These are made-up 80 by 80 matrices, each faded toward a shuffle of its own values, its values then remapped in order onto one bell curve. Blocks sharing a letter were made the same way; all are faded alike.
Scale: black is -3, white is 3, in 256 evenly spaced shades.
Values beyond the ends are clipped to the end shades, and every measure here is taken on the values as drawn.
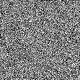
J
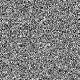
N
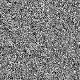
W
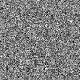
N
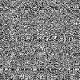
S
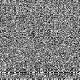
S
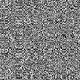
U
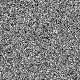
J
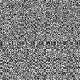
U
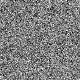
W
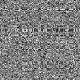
U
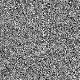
W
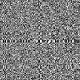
U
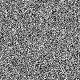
J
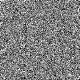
W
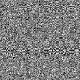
S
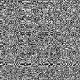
S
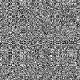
U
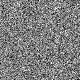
J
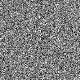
W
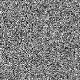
N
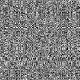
U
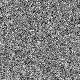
J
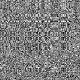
U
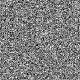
N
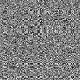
U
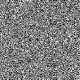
N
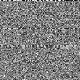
S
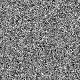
J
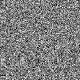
N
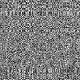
U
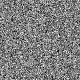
J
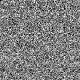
N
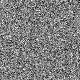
J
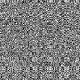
U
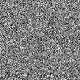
N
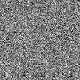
N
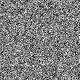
J
